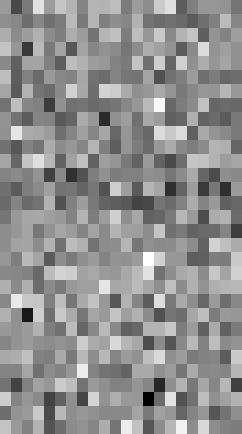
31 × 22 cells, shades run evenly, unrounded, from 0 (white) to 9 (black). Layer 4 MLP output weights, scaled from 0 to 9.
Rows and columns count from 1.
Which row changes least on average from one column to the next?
17
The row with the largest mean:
15
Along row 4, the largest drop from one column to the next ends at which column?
4
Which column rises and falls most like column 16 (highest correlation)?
10
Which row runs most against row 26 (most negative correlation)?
28
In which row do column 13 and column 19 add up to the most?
14
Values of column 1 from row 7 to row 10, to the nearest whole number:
3 5 4 4
